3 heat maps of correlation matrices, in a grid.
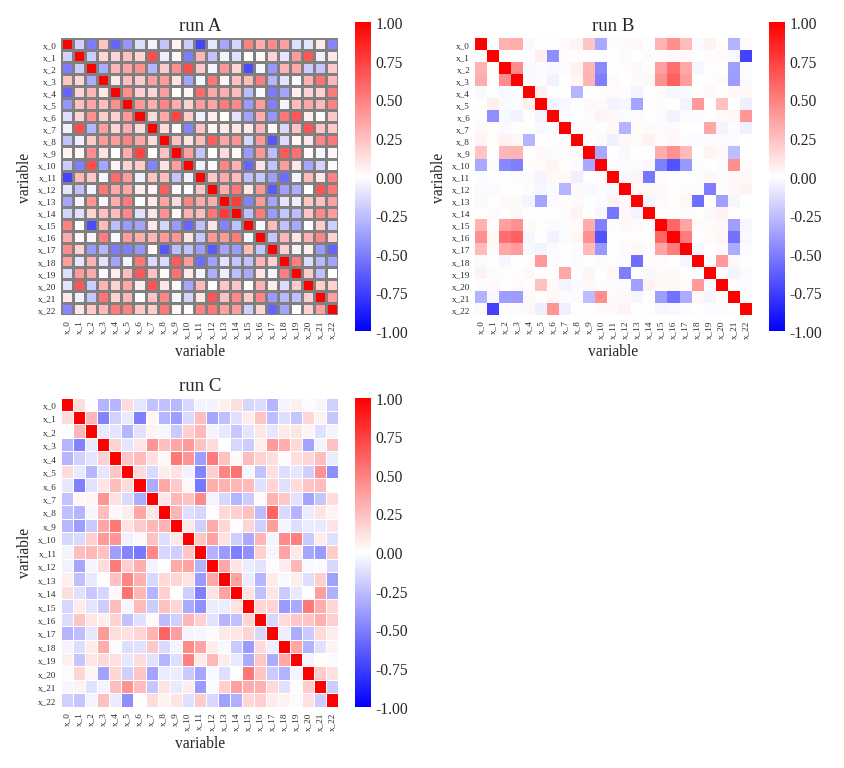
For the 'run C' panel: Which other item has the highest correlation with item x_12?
x_4
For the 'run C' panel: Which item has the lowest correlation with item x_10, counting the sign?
x_15
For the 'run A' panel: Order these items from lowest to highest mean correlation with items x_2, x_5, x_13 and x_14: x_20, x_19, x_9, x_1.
x_1, x_19, x_20, x_9
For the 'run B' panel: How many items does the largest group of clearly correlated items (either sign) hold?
9
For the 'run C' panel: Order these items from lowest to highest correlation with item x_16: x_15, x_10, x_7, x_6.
x_6, x_7, x_15, x_10
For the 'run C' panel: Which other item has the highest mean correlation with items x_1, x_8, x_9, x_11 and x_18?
x_7
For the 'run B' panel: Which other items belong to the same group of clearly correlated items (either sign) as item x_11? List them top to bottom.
x_14
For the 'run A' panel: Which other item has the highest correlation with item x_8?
x_12
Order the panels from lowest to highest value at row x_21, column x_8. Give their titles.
run B, run C, run A
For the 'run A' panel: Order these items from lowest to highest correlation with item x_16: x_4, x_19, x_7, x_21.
x_4, x_19, x_7, x_21
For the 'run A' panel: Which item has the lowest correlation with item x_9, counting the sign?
x_15
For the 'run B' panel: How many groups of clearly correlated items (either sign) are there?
6
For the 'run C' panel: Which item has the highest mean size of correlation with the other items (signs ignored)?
x_11
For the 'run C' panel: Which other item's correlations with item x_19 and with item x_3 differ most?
x_17
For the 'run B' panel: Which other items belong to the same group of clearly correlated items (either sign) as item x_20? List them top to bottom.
x_5, x_13, x_18
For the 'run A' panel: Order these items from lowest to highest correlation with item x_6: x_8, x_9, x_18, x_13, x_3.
x_13, x_3, x_8, x_18, x_9
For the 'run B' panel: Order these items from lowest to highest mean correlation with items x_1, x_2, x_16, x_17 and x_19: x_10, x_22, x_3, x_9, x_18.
x_10, x_22, x_18, x_9, x_3
